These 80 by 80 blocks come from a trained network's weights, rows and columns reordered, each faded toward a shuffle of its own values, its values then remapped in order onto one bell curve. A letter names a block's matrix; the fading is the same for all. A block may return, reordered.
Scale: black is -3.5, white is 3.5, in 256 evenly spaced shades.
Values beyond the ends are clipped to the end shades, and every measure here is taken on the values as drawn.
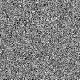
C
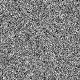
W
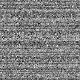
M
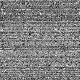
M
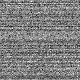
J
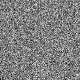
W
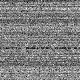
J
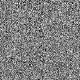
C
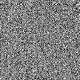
C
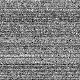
J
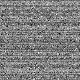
M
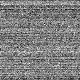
J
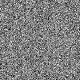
C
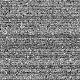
M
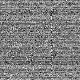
M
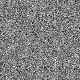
C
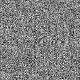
C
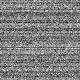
J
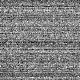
J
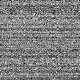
M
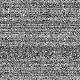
M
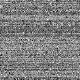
M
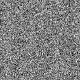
C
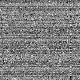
M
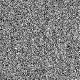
C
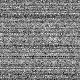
J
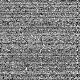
M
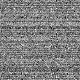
M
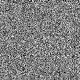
W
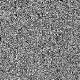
W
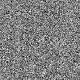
W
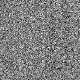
C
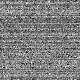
M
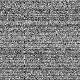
M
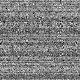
M
